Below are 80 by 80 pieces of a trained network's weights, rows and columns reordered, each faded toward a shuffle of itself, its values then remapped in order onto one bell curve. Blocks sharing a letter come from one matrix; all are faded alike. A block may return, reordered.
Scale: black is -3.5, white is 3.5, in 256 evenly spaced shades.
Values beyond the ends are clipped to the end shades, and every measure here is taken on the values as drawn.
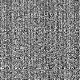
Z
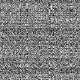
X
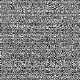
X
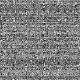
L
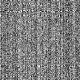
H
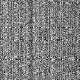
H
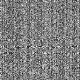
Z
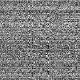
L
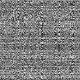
X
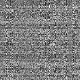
X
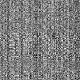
H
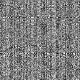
H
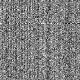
Z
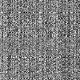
H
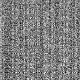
Z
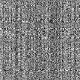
H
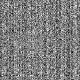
Z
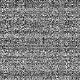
X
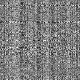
H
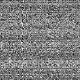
L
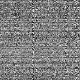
L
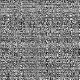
X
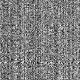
Z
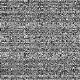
L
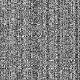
H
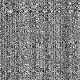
H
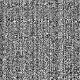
Z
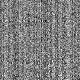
Z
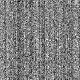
Z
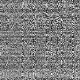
X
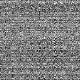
L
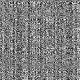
H
